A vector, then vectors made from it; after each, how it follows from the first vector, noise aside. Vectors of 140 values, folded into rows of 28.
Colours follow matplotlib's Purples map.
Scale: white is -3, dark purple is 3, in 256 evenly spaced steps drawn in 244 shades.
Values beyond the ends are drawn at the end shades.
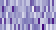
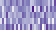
negated.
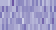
reversed, shrunk.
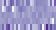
negated, partly zeroed.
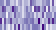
copied.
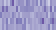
reversed, shrunk.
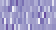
negated, partly zeroed.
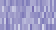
negated, shrunk.
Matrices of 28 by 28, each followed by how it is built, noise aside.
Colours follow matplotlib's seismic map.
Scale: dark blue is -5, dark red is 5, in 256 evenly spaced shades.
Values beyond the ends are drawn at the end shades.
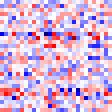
uneven rows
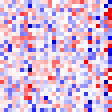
uneven columns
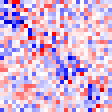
block diagonal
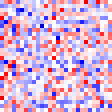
repeating rows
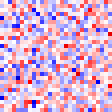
repeating rows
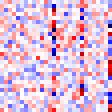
uneven columns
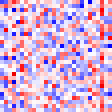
repeating rows
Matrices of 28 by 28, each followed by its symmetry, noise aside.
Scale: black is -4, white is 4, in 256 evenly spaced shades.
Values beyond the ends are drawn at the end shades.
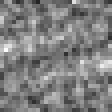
same after a half turn.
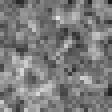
symmetric across the other diagonal.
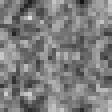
mirrored top to bottom.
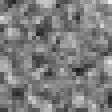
symmetric across the other diagonal.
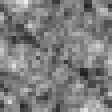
same after a half turn.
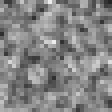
symmetric across the other diagonal.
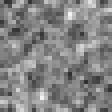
same after a half turn.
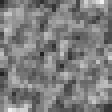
same after a half turn.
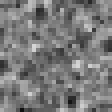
same after a half turn.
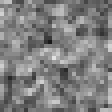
same after a half turn.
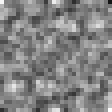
same after a half turn.
